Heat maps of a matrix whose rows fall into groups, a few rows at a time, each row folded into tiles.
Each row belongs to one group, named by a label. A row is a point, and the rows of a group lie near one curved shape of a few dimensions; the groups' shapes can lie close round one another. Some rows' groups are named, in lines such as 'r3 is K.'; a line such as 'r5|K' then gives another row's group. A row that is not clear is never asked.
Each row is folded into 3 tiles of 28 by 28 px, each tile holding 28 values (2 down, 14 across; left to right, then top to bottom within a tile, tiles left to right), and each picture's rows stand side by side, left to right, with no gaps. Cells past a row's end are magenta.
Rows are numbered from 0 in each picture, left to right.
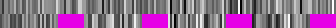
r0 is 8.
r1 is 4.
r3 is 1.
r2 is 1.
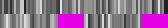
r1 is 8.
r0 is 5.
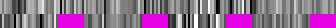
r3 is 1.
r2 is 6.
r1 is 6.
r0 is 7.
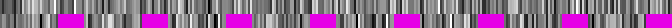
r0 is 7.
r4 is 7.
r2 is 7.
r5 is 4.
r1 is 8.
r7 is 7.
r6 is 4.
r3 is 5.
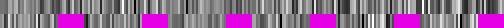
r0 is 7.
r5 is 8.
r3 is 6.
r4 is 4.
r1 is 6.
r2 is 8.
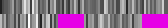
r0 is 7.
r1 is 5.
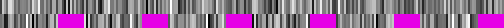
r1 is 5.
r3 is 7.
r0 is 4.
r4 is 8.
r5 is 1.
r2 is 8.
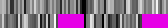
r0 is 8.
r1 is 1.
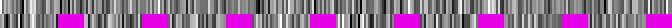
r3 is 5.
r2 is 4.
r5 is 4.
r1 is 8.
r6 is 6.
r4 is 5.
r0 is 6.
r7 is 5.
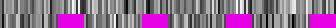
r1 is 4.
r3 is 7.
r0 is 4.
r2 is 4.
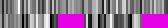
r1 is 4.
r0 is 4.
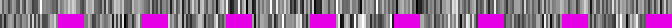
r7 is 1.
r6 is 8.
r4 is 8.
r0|4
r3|4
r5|7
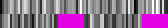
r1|4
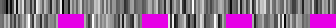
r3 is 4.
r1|7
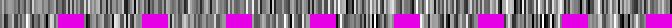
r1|6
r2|5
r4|8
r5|5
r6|8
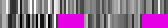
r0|8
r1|8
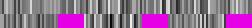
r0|8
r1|5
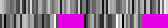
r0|7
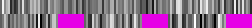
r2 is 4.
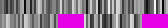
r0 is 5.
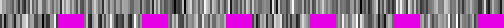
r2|5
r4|5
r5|7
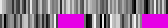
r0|7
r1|6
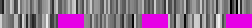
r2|4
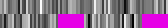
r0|4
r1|7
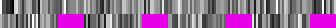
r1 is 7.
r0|4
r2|6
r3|5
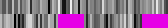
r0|5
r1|4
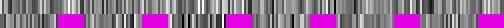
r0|4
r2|8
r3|6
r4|8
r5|4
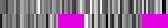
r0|8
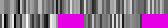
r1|4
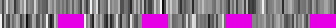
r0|5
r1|5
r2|8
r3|6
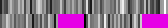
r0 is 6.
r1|8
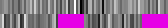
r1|8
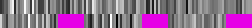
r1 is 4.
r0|7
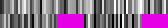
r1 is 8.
